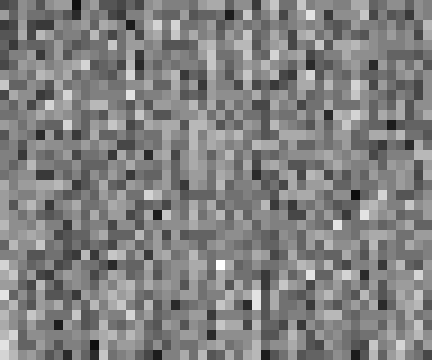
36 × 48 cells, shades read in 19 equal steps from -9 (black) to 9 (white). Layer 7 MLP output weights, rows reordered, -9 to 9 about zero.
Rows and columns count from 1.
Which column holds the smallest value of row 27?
13
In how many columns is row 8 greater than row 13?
21
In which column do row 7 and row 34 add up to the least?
35
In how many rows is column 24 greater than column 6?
19
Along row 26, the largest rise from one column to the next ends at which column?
10
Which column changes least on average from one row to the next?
3
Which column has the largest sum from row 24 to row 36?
1
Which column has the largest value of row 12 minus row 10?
5
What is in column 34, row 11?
-4
